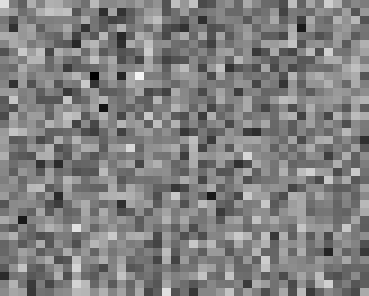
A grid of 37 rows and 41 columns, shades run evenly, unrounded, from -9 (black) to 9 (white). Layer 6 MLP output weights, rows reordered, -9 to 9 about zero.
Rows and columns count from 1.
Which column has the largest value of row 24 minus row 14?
24
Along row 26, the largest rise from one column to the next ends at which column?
15
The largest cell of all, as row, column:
10, 16
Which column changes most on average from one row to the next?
9
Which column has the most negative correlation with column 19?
4
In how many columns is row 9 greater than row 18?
23
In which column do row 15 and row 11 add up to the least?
34
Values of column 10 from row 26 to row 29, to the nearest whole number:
3 3 2 2
